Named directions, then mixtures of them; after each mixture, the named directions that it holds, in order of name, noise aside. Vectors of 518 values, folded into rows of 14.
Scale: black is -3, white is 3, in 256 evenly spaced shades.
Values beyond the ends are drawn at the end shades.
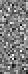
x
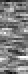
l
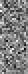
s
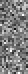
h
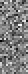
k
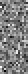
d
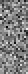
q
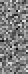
k.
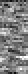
l.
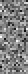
d, q, s.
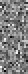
d.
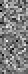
s.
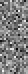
h, k, q.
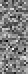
k, l, s.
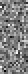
d.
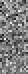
k, s.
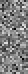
h, q, x.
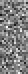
h, q.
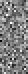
k, x.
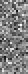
h, k.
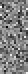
d, q.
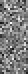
s, x.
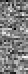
h, l, x.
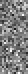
h.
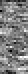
l, s.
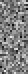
d, k.
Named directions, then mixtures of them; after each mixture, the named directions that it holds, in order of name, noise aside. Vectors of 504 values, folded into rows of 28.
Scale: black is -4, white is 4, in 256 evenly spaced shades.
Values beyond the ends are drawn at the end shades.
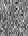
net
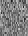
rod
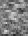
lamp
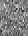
lamp, net, rod.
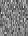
rod.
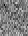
lamp, net.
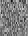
rod.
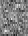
lamp, rod.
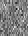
net.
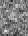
lamp, rod.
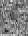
lamp, net, rod.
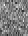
lamp, net, rod.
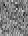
lamp, net, rod.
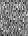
lamp, net, rod.
